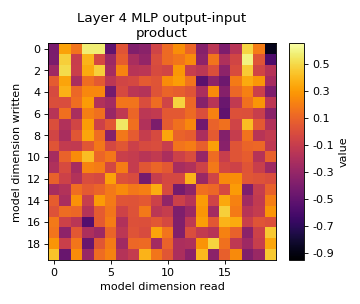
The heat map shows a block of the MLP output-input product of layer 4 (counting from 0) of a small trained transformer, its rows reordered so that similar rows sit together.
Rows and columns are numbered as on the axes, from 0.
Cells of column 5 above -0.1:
12
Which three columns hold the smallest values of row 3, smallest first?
13, 15, 14
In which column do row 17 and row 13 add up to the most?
9
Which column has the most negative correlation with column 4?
7
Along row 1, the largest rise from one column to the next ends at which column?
1
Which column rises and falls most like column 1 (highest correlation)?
17
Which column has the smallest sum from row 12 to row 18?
11
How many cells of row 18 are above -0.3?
19
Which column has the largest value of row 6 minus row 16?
3
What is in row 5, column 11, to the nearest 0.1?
0.5
